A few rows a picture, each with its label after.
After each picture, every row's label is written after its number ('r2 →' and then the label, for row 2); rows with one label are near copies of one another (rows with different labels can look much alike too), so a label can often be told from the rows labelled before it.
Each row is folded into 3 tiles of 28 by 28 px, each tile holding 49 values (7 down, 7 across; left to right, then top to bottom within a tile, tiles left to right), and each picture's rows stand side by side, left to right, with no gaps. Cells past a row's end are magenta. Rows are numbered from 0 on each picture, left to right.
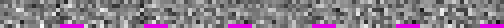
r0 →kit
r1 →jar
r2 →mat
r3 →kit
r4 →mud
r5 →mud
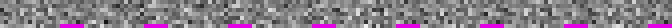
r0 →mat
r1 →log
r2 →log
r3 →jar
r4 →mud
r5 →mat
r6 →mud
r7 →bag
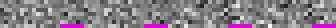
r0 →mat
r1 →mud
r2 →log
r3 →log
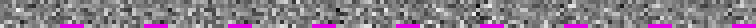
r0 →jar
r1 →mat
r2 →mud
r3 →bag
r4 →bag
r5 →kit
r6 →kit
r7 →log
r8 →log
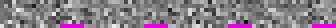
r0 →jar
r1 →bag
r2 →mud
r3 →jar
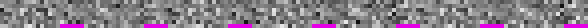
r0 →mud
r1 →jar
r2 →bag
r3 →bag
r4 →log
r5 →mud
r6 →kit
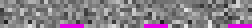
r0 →bag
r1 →bag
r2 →kit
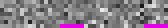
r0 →bag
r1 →kit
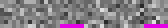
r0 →bag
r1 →jar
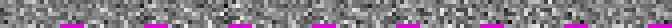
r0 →bag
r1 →kit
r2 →kit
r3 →jar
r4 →jar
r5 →mud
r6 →bag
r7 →mat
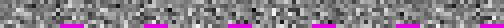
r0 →log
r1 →jar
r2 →mud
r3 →mud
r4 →mat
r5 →log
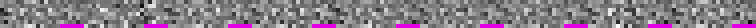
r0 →bag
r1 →kit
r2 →bag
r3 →mat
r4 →bag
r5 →mat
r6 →mat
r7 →mud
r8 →bag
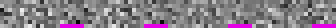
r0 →mud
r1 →mud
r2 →mud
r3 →log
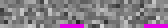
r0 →bag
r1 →log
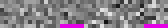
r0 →mat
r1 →log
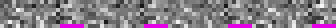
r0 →jar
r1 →log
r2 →kit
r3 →kit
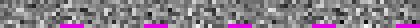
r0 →log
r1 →mat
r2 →mud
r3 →log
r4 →bag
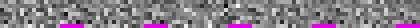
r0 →mat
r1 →mat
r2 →kit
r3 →mud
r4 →bag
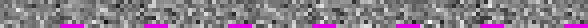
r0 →jar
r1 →log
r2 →mat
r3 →kit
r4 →bag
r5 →kit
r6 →bag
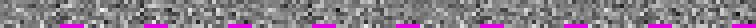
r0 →kit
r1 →jar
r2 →mat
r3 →log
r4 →mud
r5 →kit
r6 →mud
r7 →jar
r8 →mat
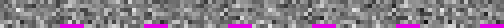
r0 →jar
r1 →mat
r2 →log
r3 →log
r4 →log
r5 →bag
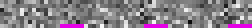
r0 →mud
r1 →kit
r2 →kit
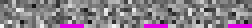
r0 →jar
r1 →bag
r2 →mat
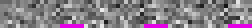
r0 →log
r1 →jar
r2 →log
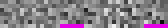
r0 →mat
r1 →mud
